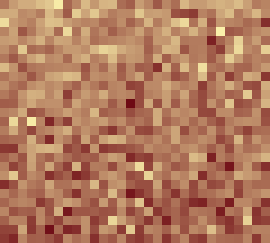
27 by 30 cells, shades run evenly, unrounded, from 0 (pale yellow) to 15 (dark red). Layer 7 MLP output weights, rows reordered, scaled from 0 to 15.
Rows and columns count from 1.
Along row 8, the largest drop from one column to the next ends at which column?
19
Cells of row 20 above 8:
14
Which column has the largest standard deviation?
6
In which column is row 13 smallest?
11
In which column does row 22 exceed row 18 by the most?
22
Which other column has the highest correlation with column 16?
9
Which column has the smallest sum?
7
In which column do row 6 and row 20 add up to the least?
27
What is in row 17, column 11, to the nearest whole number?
6
